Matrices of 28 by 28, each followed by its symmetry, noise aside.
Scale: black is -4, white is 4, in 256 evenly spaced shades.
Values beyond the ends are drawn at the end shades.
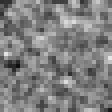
no symmetry.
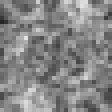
same after a half turn.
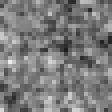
symmetric across the other diagonal.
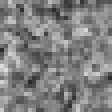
antisymmetric.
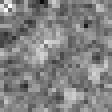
symmetric.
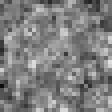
symmetric.
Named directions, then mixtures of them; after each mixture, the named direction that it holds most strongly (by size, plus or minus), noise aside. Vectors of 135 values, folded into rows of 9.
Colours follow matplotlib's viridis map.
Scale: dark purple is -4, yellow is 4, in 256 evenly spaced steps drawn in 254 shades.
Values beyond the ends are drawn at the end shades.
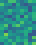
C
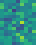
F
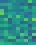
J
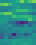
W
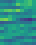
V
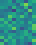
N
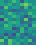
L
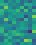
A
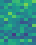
L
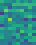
J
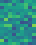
L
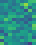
N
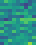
V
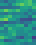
V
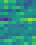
V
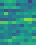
V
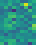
N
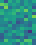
A
